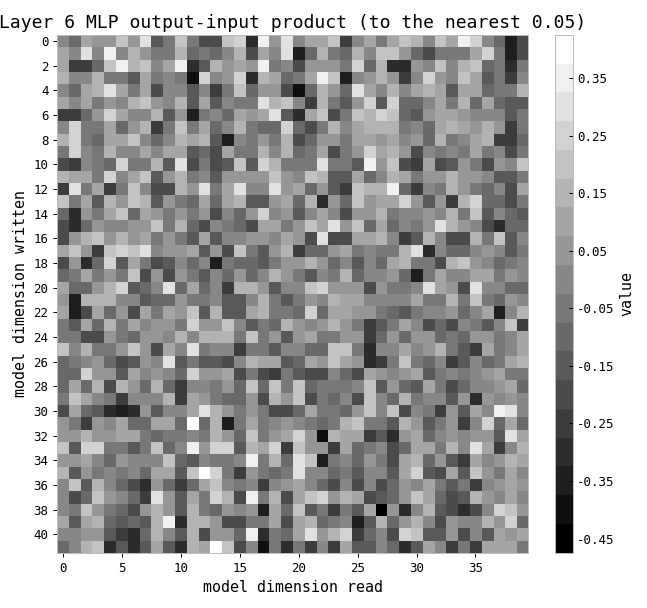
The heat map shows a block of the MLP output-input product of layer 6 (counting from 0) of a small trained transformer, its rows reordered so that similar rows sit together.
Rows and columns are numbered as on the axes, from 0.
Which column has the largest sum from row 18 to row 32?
11
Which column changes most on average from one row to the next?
21
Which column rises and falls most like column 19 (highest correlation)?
6
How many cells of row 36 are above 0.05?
7
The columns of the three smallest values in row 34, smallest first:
22, 34, 28
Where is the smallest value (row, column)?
38, 27
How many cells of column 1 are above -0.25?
35
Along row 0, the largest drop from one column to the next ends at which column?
16
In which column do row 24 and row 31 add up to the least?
2
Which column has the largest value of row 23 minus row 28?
4
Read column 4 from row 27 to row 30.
0.05 -0.2 -0.05 -0.3
